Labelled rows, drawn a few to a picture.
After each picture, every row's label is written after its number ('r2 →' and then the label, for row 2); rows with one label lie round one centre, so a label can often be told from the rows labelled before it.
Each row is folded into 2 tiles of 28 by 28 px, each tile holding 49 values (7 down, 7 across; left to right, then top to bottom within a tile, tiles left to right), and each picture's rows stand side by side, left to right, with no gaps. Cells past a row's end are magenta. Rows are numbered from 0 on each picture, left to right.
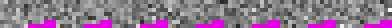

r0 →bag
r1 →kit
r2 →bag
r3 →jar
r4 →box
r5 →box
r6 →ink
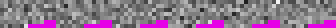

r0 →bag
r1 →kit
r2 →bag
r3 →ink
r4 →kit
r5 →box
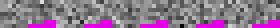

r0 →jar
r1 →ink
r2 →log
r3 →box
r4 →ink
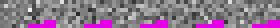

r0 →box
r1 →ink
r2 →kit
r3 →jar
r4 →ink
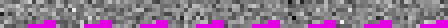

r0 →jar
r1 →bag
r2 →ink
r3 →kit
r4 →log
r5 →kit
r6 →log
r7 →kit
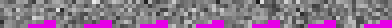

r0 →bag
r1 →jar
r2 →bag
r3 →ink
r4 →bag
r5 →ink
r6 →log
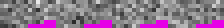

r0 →box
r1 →jar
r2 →box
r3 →log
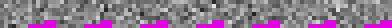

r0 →box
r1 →bag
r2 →ink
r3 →ink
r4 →jar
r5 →kit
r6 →jar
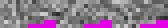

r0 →log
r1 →jar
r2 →ink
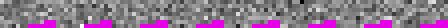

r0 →log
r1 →bag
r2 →log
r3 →box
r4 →box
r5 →kit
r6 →log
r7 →jar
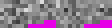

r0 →jar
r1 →log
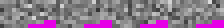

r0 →log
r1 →box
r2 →log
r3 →jar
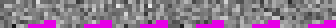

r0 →box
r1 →kit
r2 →box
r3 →box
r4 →log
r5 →kit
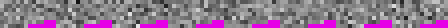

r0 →bag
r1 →kit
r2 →ink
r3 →box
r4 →kit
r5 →jar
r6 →box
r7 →kit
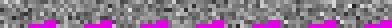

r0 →ink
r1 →ink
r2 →bag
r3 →ink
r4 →box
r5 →log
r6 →log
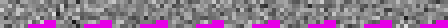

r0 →jar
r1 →kit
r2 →jar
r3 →kit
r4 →bag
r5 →jar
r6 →bag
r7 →ink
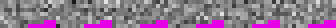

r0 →log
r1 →log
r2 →ink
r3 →jar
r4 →kit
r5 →box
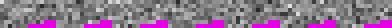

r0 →jar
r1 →kit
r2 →ink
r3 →kit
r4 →ink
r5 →jar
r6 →log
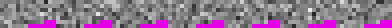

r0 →log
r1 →log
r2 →jar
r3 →bag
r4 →ink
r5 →box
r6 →ink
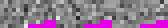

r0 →bag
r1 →log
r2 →kit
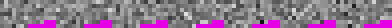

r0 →box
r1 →jar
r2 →bag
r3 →kit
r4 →box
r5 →kit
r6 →box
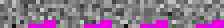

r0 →bag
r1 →bag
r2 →box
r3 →jar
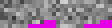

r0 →kit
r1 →ink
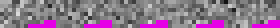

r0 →jar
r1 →kit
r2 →kit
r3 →ink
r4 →box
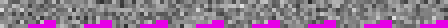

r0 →jar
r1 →ink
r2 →kit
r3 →box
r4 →jar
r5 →log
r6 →bag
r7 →bag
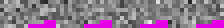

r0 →ink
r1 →kit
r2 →kit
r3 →bag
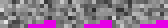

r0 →jar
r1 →ink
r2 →log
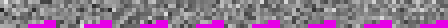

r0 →ink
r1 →bag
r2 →jar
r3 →kit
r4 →bag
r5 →ink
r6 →box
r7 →jar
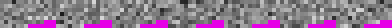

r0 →box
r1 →box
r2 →bag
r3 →log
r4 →box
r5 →bag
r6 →ink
